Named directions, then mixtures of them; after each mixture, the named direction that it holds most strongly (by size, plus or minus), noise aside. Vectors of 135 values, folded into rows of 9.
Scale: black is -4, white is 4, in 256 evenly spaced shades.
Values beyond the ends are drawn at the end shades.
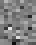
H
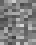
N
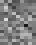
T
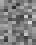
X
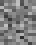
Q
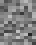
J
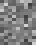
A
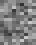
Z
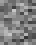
Z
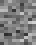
Z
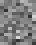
J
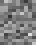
J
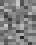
Q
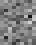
X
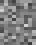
A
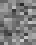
Z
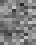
Z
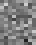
A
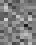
T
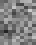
Z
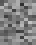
Q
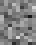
H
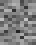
Q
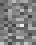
N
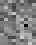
T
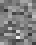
J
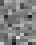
H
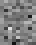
H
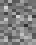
T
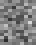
X
